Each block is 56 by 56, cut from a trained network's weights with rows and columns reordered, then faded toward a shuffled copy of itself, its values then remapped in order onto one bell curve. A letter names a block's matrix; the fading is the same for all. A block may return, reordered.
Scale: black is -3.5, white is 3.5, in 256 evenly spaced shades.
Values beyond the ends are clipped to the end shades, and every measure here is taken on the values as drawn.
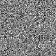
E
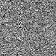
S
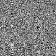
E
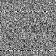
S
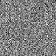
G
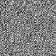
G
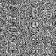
G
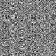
G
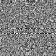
S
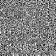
S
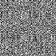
G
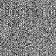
G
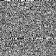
S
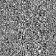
E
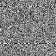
S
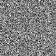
S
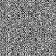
G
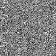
E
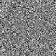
E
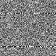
S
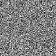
E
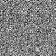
S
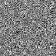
E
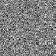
G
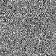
E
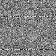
S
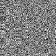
G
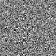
E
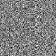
G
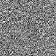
E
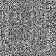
G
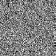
S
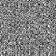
G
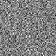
G
